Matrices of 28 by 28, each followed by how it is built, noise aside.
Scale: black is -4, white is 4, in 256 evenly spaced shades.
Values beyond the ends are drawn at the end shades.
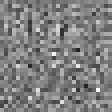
low rank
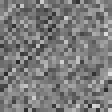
Hankel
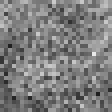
smooth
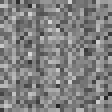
repeating rows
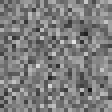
repeating rows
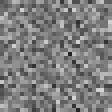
repeating rows
